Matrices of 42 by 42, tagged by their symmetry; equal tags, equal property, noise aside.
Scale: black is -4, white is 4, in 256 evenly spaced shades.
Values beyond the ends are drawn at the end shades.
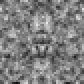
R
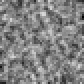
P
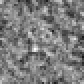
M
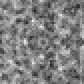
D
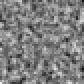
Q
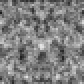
R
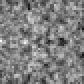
D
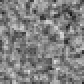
M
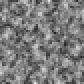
P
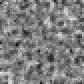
M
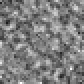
M
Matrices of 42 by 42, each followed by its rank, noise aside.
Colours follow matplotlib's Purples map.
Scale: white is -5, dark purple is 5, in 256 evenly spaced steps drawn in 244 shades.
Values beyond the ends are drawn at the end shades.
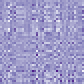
three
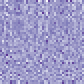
six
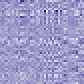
four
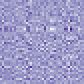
four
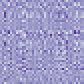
four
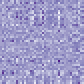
three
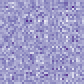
five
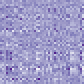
three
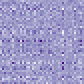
three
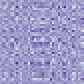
three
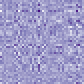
four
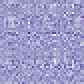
six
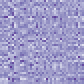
five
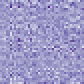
five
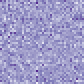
six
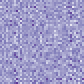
five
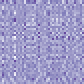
four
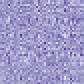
five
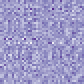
five
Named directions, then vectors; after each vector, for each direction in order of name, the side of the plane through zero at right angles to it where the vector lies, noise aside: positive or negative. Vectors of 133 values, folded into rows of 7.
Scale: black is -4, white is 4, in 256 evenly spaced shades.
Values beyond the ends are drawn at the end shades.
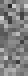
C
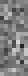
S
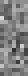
positive, negative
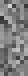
negative, positive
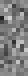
negative, positive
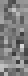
positive, negative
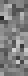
negative, positive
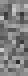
positive, negative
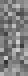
positive, positive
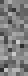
positive, positive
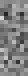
positive, negative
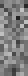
negative, negative
